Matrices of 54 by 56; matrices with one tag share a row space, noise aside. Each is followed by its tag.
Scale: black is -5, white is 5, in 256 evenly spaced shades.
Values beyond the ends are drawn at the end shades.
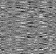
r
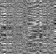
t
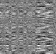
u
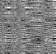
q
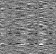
r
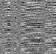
q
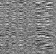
u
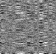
r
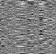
r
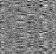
r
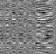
u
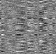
r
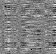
q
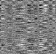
r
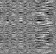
u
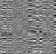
t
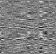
r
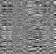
t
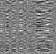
u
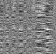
u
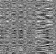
u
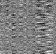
u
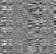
t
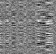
u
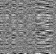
u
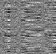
q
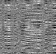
q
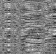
q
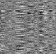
r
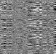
t
